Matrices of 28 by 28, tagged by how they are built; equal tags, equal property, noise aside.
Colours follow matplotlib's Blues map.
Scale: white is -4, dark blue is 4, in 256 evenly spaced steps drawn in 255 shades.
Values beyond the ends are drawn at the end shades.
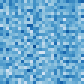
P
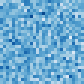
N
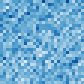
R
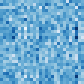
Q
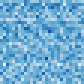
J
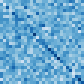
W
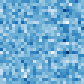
Q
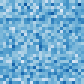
J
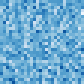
J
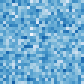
N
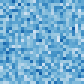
N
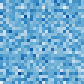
J
